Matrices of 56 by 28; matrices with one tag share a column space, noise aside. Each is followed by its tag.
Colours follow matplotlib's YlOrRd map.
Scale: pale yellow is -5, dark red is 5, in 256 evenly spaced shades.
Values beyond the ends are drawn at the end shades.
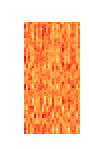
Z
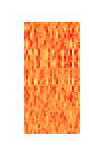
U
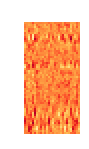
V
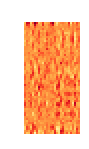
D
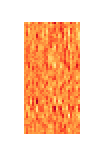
Z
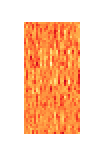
U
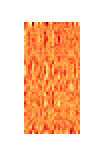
D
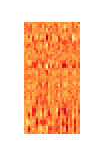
V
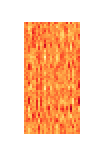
Z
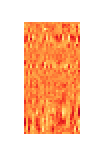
V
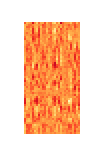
Z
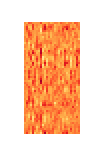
U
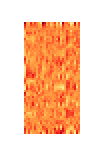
D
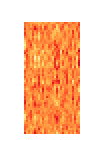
U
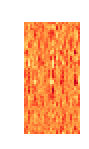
U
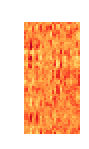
U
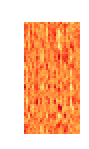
Z
